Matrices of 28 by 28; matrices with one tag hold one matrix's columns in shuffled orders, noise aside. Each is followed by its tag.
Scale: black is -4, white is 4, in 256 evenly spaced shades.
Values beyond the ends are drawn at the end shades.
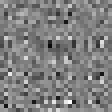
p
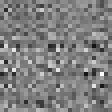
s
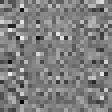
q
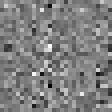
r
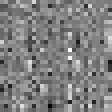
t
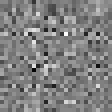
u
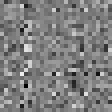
r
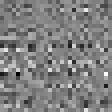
s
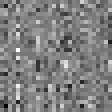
t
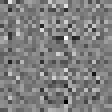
q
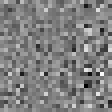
r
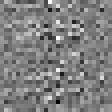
q
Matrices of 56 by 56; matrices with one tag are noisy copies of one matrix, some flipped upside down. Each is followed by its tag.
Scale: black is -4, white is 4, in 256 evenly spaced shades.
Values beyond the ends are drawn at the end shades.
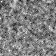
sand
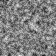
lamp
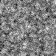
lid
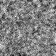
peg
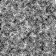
lid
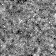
peg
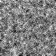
sand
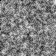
lid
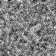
lamp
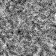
peg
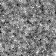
lid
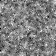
lid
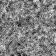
peg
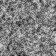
peg
